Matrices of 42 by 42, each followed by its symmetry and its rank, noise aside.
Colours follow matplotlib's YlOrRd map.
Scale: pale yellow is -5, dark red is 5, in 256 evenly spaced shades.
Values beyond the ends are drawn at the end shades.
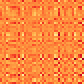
no symmetry, rank two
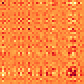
symmetric, rank two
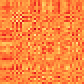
symmetric, rank three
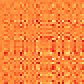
antisymmetric, rank two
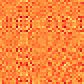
symmetric, rank three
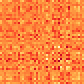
symmetric, rank three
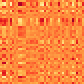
no symmetry, rank two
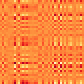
no symmetry, rank one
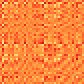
symmetric, rank two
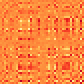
symmetric, rank two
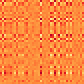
no symmetry, rank one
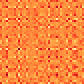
no symmetry, rank two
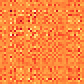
symmetric, rank three
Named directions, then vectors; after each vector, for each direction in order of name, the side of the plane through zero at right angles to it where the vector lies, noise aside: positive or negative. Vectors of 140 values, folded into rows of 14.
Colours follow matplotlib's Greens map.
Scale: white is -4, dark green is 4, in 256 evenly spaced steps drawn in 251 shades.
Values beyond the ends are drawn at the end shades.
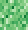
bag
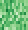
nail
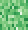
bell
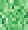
positive, negative, negative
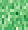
positive, positive, negative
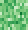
positive, negative, positive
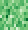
positive, positive, positive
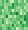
positive, positive, negative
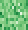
negative, positive, negative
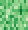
negative, negative, negative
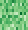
negative, negative, positive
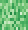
positive, positive, negative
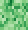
negative, positive, positive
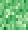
negative, negative, negative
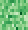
negative, negative, positive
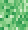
positive, positive, positive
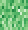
negative, positive, positive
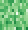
negative, negative, positive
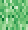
positive, negative, negative
